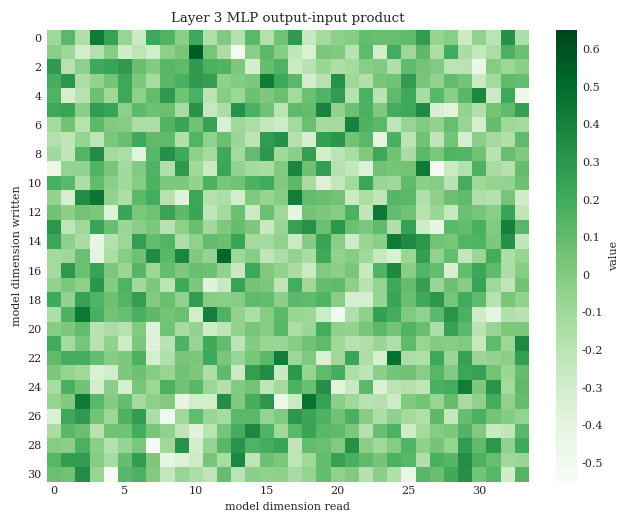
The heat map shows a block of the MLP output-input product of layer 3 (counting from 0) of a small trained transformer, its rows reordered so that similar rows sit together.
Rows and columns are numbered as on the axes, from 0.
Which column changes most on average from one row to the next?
17
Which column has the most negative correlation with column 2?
10
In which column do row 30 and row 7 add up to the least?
25
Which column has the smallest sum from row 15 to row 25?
22
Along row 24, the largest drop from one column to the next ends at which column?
20
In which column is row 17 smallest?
11
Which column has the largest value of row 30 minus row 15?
29
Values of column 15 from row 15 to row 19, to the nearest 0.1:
-0.2 0 0 0.1 0
